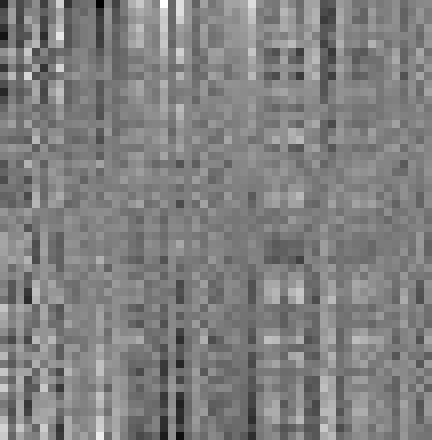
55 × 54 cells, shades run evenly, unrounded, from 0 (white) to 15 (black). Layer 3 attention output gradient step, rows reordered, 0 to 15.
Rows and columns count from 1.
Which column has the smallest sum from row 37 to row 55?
13
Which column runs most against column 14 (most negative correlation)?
22
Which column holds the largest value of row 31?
5
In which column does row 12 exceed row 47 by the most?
1
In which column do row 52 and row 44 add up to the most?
23
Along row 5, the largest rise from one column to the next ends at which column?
9
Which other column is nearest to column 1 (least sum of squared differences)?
6
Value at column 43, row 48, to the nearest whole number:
10
